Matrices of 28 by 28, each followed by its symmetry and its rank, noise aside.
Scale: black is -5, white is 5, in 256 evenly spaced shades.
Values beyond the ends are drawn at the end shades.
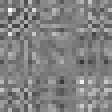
symmetric, rank three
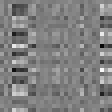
no symmetry, rank one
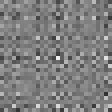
symmetric, rank two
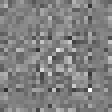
symmetric, rank three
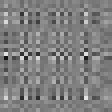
no symmetry, rank one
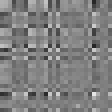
symmetric, rank one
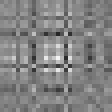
symmetric, rank one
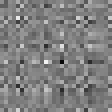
symmetric, rank two
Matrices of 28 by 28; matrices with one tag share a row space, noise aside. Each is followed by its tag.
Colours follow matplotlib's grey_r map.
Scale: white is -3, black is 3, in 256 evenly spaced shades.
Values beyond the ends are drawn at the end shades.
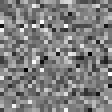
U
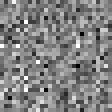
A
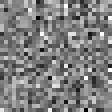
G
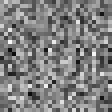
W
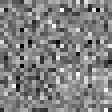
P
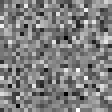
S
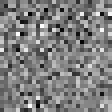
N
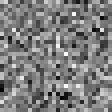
S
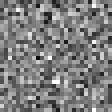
G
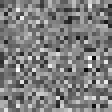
P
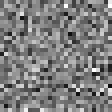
U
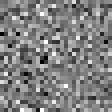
N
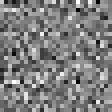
A
